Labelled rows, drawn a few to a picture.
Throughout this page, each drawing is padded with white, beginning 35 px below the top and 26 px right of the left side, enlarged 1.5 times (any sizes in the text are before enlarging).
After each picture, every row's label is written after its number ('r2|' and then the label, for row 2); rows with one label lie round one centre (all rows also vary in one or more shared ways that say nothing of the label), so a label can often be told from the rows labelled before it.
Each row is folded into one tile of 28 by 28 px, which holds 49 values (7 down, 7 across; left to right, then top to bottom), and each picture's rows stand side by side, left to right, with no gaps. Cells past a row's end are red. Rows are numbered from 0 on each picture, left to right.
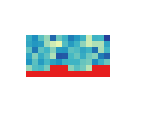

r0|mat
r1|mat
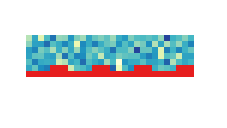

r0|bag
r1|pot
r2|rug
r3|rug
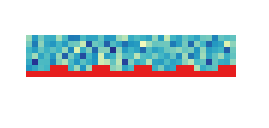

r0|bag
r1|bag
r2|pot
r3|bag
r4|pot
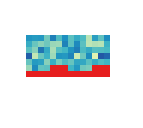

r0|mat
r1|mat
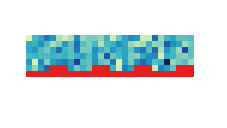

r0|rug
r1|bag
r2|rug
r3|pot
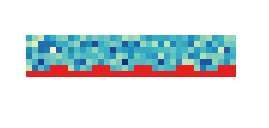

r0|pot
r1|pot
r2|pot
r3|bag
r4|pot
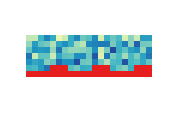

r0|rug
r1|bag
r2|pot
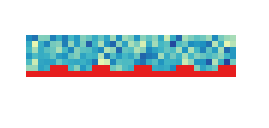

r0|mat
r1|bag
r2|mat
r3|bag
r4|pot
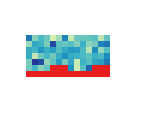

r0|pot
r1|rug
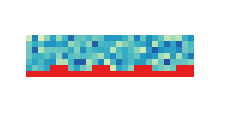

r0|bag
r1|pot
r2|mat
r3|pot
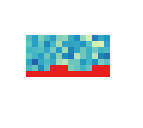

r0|bag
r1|mat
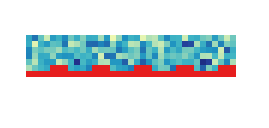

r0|mat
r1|bag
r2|rug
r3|rug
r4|pot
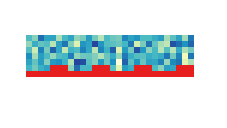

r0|rug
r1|pot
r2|rug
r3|bag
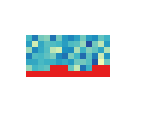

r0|mat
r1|bag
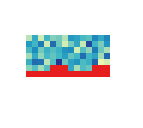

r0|pot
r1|bag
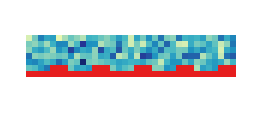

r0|rug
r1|pot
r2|mat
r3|mat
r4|mat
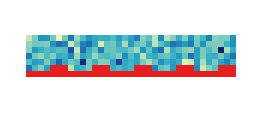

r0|rug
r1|pot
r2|bag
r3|bag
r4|rug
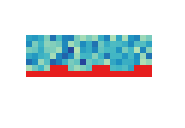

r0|mat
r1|pot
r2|bag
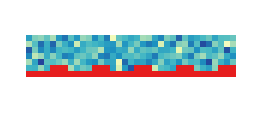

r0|pot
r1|mat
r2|rug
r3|mat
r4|pot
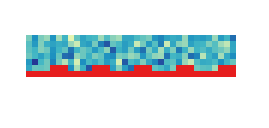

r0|bag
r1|rug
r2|rug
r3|bag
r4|mat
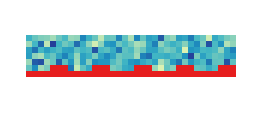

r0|pot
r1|rug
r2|mat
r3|mat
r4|pot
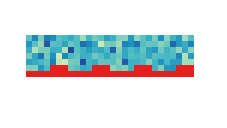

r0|bag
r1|pot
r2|pot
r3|bag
